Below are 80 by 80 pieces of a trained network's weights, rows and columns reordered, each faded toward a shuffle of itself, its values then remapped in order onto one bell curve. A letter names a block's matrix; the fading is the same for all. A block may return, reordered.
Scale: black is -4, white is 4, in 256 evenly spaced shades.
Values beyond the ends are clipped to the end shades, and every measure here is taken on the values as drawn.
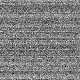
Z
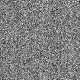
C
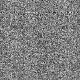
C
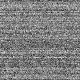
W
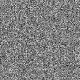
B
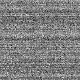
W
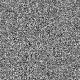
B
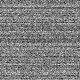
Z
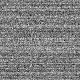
W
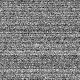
Z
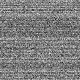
W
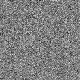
B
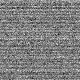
Z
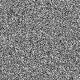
B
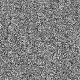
C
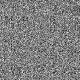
C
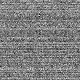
Z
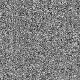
C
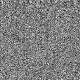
C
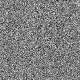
B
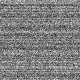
Z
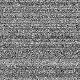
W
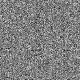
B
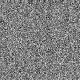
B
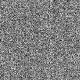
B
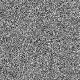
B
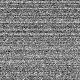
Z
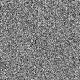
B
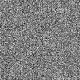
B
